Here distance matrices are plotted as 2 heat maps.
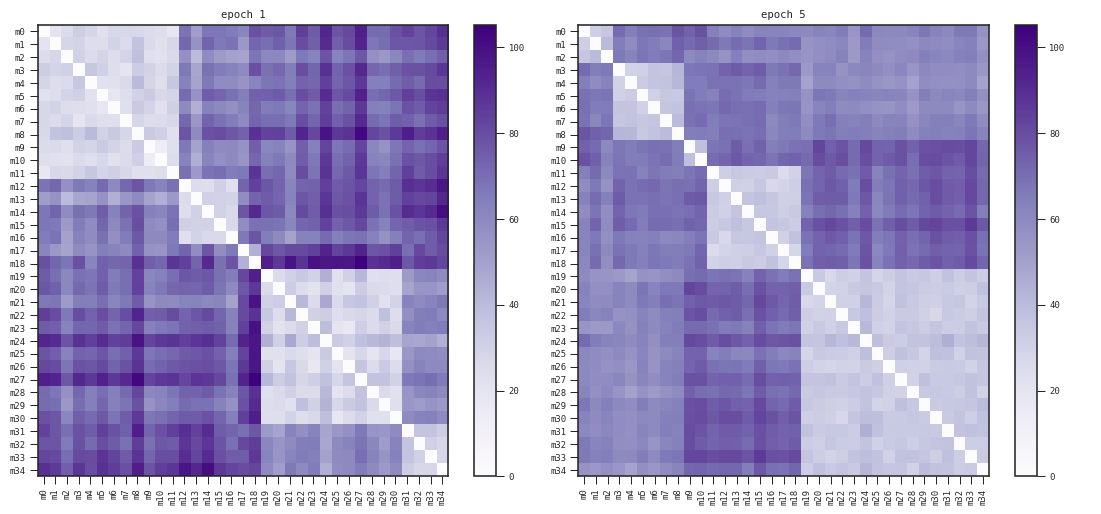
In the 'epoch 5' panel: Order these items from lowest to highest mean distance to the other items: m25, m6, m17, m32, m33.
m25, m32, m33, m6, m17
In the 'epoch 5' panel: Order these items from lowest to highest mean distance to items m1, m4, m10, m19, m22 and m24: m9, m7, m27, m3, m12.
m27, m3, m7, m9, m12
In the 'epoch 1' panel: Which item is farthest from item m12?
m34
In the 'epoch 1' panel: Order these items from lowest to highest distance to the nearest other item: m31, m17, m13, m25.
m25, m13, m31, m17
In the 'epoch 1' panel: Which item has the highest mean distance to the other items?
m18
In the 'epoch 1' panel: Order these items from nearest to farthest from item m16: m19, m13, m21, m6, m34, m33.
m13, m21, m6, m19, m33, m34
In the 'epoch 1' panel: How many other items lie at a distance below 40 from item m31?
3
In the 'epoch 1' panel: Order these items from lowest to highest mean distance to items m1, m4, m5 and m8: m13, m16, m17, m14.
m13, m17, m16, m14
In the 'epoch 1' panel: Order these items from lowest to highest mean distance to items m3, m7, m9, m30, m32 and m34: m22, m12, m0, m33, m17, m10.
m10, m0, m33, m22, m17, m12
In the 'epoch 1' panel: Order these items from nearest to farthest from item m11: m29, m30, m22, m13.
m13, m29, m30, m22
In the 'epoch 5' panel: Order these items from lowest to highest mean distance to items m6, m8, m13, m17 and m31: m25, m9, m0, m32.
m25, m32, m0, m9
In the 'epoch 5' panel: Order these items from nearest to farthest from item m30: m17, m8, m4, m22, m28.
m22, m28, m4, m8, m17
